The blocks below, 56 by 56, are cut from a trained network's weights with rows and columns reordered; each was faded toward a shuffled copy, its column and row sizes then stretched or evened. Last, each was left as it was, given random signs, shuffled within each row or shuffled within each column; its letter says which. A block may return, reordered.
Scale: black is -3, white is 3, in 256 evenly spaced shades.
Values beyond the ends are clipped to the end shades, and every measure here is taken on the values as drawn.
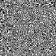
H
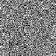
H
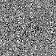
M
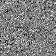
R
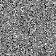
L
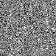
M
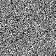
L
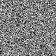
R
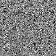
M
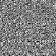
H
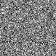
R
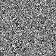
L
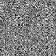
H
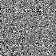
M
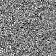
L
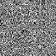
H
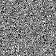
L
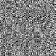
H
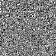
M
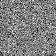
M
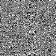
M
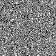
L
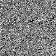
M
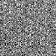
H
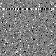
H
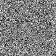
R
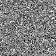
L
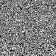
R
